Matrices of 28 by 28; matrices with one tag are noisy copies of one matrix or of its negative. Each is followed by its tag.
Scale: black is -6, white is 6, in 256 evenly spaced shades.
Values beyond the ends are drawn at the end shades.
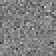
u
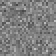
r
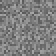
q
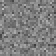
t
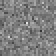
t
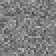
t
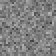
u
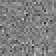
r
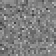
t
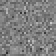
r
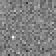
q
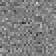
r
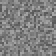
u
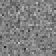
u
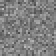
t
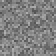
t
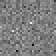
q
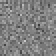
q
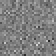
q
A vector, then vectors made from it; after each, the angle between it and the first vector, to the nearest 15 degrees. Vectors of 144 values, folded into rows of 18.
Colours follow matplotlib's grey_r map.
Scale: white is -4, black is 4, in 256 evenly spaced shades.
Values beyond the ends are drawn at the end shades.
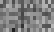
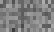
15 degrees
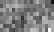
60 degrees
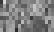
90 degrees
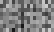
15 degrees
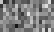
60 degrees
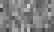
120 degrees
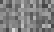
150 degrees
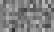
30 degrees
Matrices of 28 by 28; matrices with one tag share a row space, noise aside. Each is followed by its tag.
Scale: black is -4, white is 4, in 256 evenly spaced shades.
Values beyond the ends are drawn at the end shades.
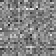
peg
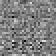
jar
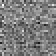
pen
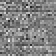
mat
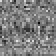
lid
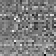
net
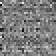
pen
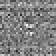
peg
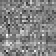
mat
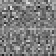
lid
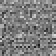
pen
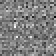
net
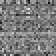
lid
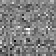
lid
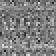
lid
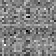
lid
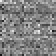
pen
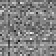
peg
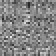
lid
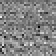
pen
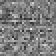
jar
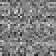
peg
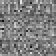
peg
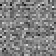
lid
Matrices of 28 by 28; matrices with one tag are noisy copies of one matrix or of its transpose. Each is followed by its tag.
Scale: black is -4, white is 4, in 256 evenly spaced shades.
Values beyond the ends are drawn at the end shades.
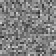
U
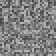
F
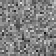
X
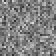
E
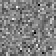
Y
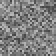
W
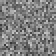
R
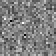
F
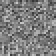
F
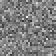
R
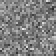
W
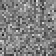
X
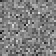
Y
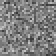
X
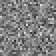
Y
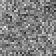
W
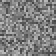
X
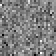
E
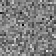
X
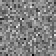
R
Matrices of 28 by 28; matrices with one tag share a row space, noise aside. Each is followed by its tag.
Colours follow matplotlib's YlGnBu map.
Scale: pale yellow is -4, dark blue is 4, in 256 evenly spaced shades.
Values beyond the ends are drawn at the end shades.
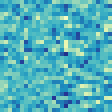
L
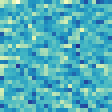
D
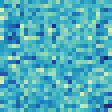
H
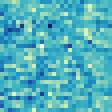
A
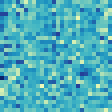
H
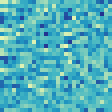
D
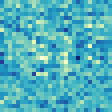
A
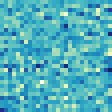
L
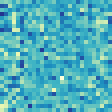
H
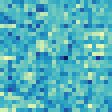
A
